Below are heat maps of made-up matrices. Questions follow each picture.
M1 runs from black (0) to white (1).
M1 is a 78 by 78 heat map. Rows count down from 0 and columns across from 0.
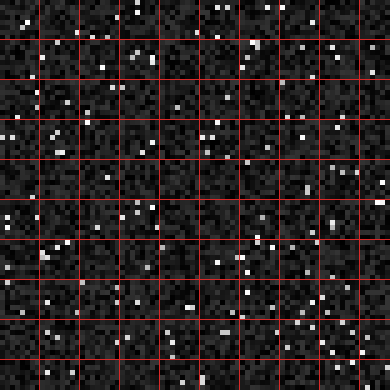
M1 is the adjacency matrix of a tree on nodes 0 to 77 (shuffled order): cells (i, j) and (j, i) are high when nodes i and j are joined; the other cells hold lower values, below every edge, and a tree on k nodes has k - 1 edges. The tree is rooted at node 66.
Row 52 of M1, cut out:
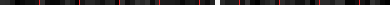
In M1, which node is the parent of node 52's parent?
1
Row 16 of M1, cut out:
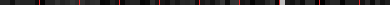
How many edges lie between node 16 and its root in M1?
4
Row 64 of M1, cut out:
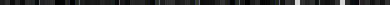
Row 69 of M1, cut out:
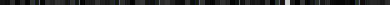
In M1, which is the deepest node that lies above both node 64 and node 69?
23
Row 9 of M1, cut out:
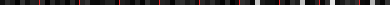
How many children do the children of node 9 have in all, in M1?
7
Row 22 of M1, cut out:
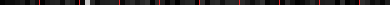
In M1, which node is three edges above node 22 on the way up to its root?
43
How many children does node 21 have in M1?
1
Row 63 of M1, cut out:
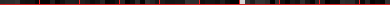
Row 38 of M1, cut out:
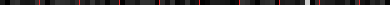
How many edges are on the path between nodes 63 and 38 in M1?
8
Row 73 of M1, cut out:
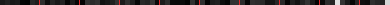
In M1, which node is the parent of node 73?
67
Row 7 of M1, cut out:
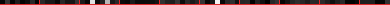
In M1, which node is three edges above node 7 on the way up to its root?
45
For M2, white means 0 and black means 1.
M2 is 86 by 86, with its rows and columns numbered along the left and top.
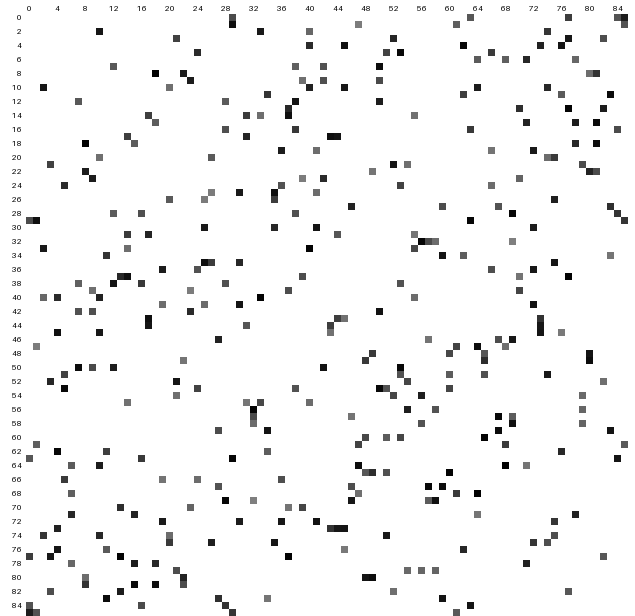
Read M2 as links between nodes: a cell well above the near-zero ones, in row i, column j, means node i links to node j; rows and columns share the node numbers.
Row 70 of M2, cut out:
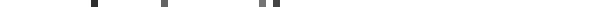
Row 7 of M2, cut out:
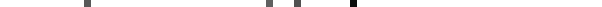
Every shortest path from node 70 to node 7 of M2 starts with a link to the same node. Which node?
node 23
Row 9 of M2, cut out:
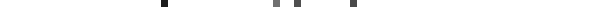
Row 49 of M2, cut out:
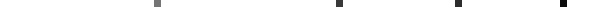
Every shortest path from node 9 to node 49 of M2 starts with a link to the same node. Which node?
node 50
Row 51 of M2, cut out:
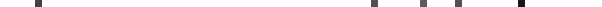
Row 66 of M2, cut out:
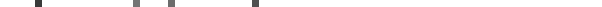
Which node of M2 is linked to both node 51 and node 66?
node 5
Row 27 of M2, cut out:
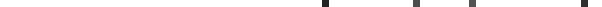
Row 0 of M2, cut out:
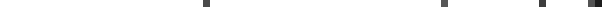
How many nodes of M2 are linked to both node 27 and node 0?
0
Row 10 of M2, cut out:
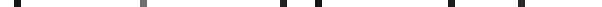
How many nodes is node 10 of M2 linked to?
6
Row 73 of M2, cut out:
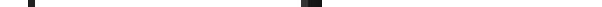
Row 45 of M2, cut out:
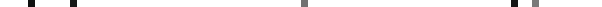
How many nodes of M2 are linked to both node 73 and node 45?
2
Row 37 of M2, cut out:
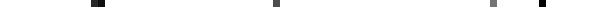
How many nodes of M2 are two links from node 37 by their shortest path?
9
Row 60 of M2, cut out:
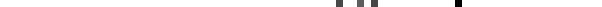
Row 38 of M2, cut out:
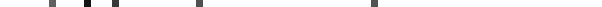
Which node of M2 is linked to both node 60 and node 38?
node 53
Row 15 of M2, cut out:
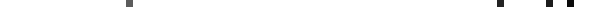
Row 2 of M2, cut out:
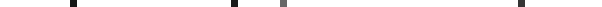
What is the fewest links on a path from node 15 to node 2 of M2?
4
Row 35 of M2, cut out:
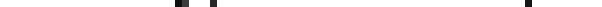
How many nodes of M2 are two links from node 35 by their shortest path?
4
